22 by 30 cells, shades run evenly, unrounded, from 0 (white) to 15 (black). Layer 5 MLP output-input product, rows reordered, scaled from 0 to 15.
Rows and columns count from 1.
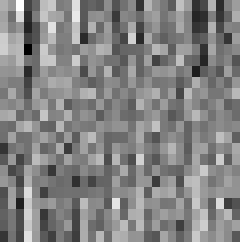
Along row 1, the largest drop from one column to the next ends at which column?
19
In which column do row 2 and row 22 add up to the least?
13
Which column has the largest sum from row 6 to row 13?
4
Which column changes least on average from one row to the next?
5
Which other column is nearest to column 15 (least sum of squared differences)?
28
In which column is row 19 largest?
3
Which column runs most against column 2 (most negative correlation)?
16
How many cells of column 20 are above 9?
5
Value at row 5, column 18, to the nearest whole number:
9
